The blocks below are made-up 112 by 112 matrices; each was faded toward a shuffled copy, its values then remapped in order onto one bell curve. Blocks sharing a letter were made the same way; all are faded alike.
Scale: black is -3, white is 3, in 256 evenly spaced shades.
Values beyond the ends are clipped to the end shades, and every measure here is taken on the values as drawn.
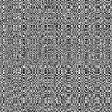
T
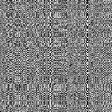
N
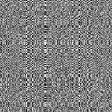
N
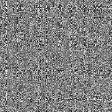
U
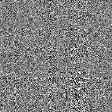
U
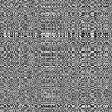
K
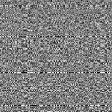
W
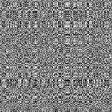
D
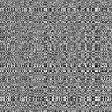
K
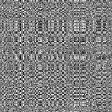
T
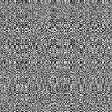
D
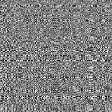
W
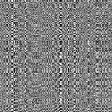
N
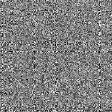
U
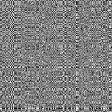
T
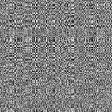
D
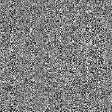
U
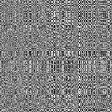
N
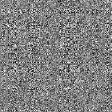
U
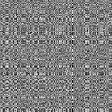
T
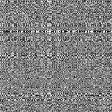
W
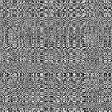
K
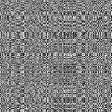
T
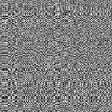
D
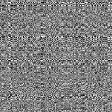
W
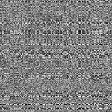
W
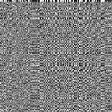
T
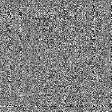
U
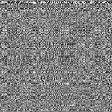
W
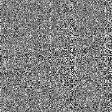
U
